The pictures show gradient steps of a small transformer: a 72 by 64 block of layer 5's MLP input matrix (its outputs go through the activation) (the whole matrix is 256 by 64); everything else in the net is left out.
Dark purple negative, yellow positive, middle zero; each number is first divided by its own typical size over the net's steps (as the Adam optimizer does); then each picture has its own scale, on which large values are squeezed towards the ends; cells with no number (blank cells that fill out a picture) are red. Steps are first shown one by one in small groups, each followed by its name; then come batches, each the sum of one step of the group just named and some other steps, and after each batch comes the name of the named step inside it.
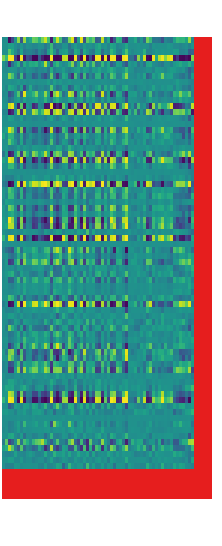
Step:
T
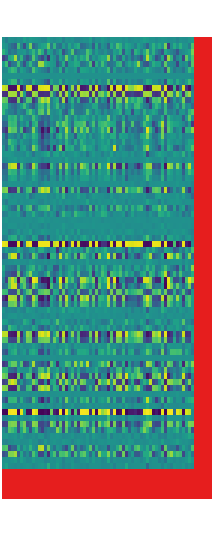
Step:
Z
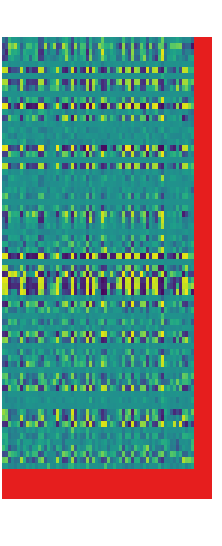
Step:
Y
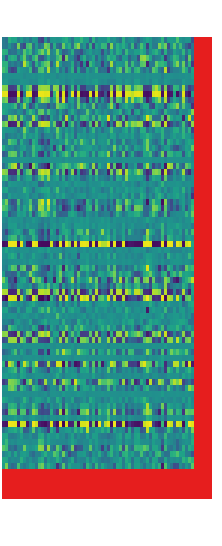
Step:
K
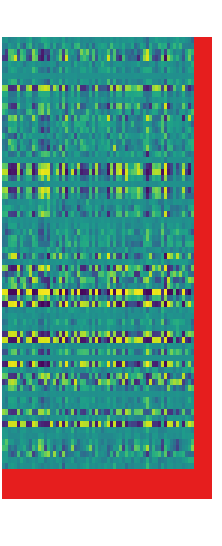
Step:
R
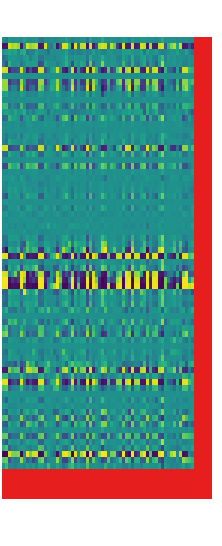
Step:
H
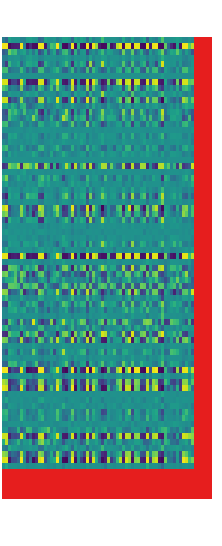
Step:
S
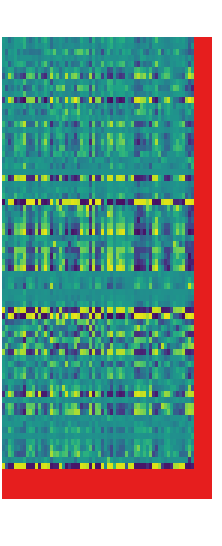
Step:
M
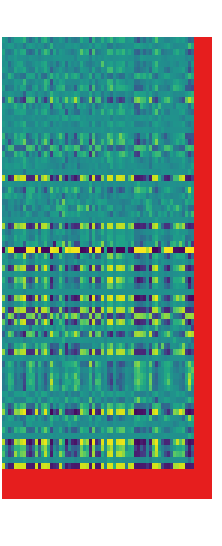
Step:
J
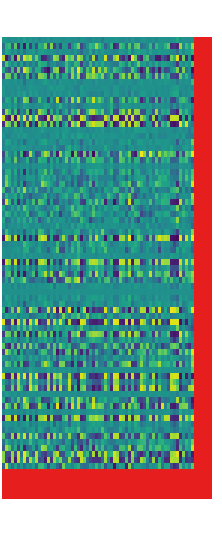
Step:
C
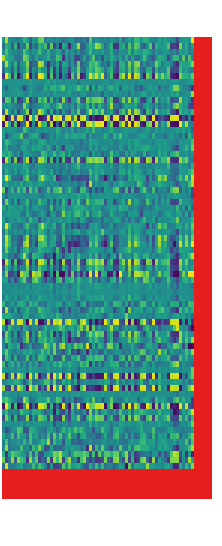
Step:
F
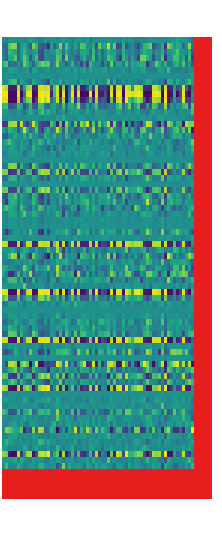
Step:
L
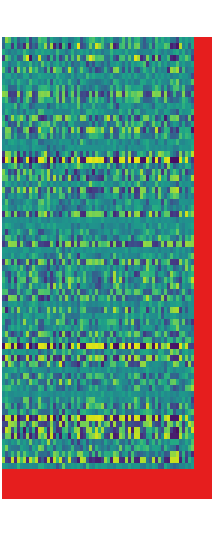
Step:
K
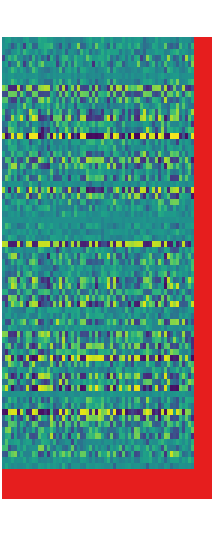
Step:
Z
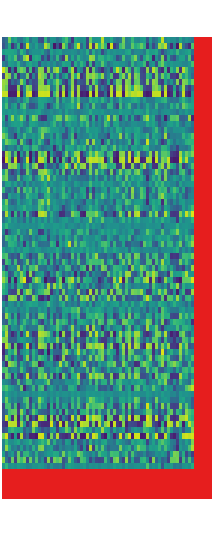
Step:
K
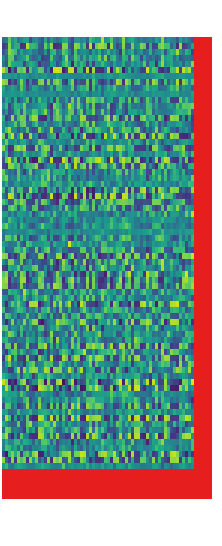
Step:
H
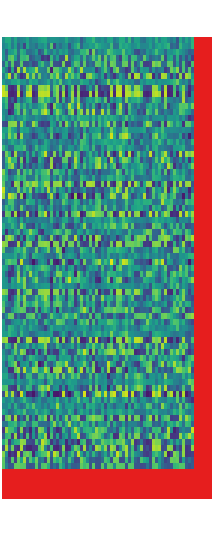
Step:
L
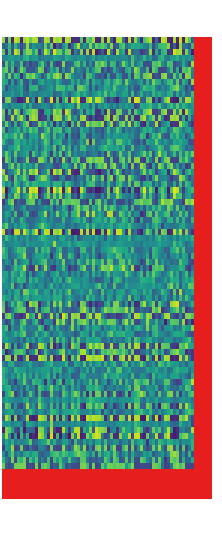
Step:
M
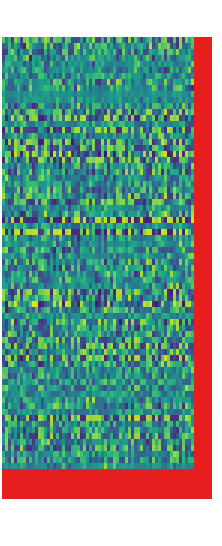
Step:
R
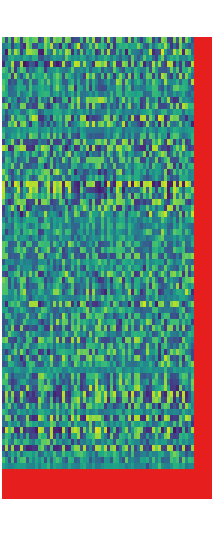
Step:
Y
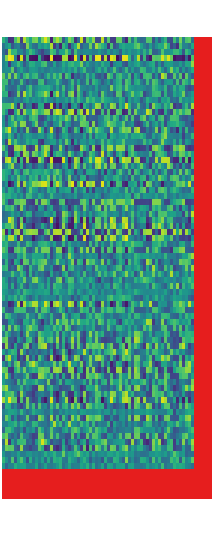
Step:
T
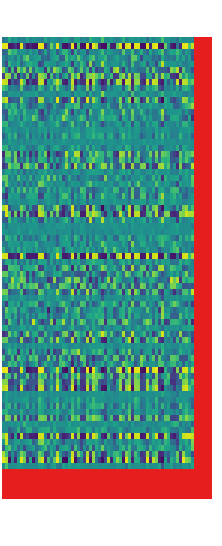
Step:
S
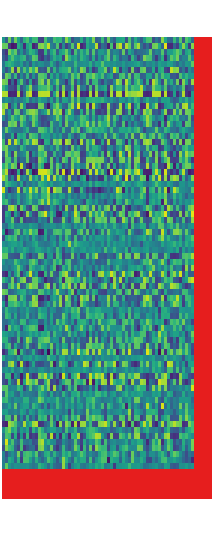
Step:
K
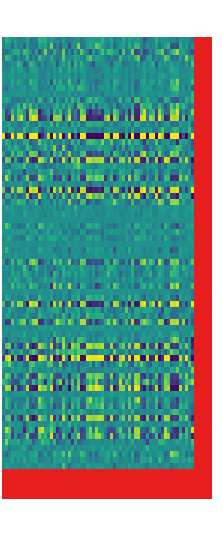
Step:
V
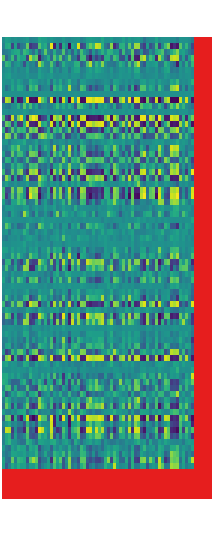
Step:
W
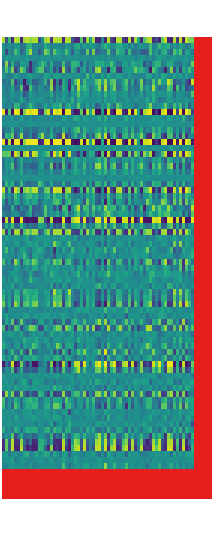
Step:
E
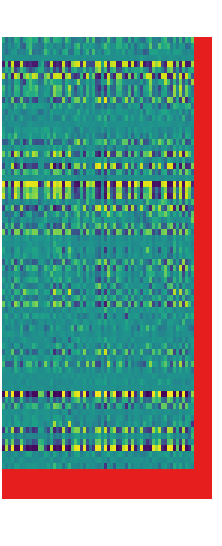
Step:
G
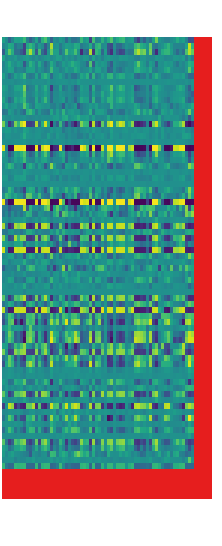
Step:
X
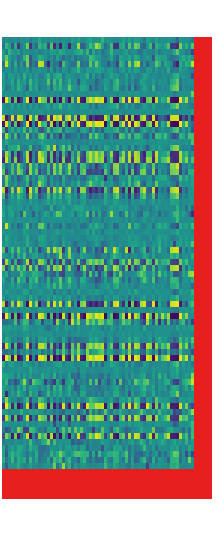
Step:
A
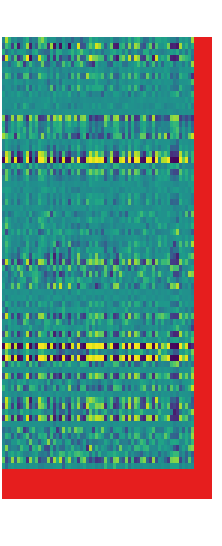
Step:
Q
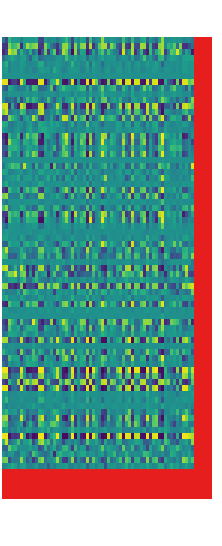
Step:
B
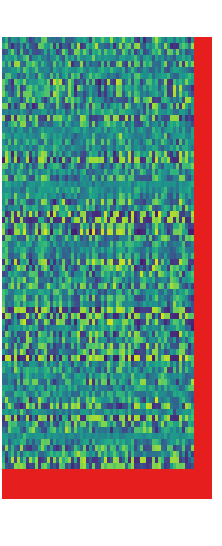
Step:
Q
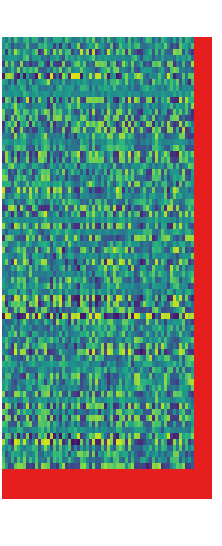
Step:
A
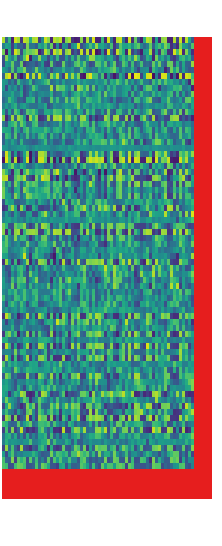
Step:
Q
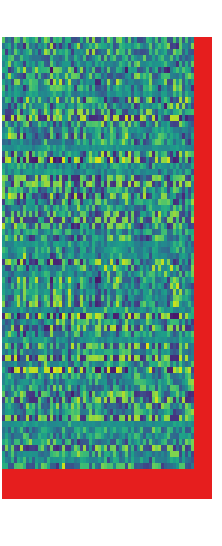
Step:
A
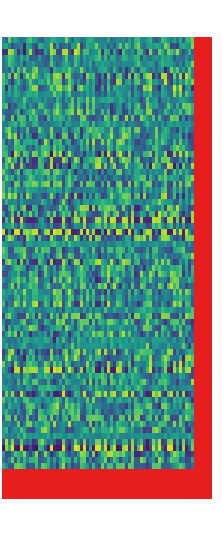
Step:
G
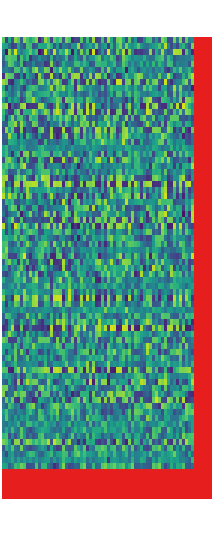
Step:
B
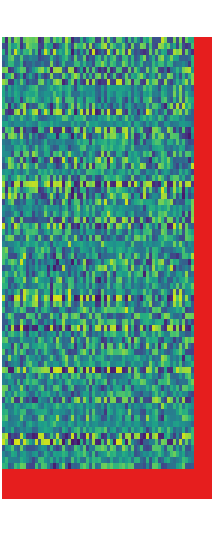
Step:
B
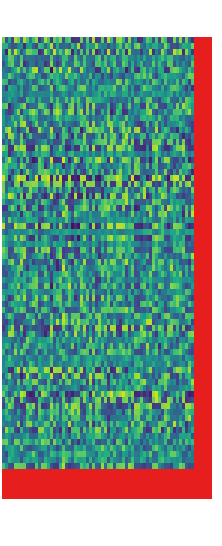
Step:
X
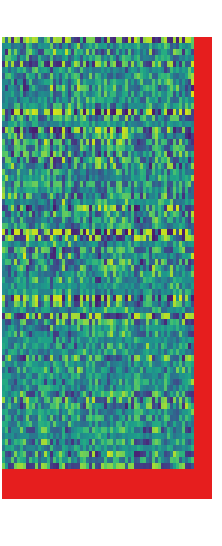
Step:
E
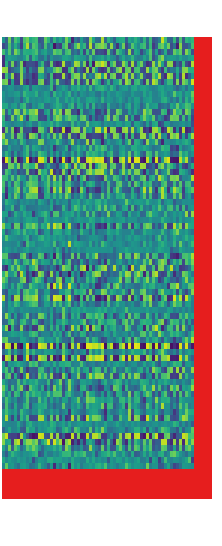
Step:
Q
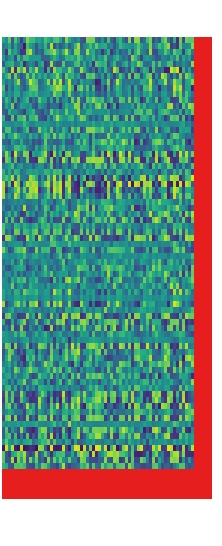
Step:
G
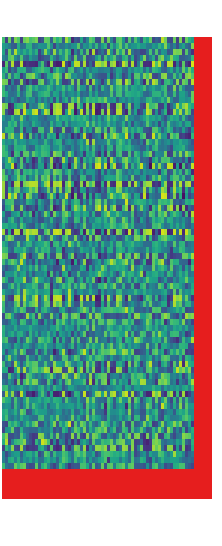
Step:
G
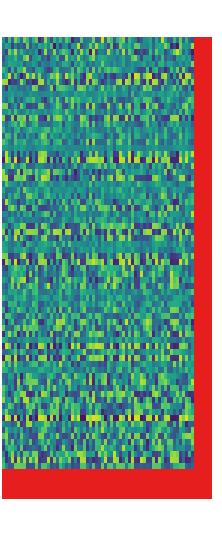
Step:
Q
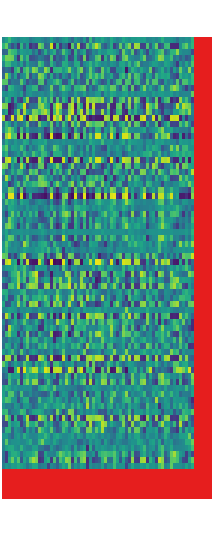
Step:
W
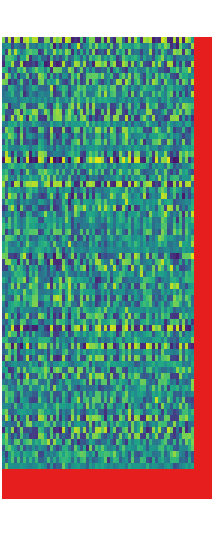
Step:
Q
